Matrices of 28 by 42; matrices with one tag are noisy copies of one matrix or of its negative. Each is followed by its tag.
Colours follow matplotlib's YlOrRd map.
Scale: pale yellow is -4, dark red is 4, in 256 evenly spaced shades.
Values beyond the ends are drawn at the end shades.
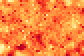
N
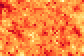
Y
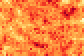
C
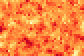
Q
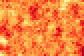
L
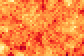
N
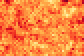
C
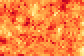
L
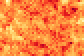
C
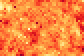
Y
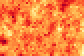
L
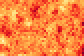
L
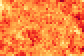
Y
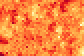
L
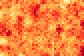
L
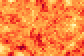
N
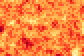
Q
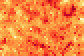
C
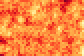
L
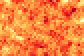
C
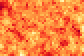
Y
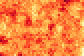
L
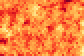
L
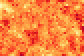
Y
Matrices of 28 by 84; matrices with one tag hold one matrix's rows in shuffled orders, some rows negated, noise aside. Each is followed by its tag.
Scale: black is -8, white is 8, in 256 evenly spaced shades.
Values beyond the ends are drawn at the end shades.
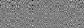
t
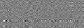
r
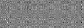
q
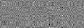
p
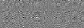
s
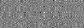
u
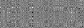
t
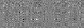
s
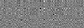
u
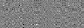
s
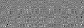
q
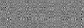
q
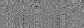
s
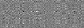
s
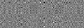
u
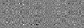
s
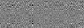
t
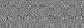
q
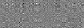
s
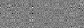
t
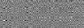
r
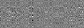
t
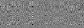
t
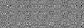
q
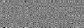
r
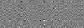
u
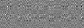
q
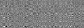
r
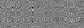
t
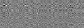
r
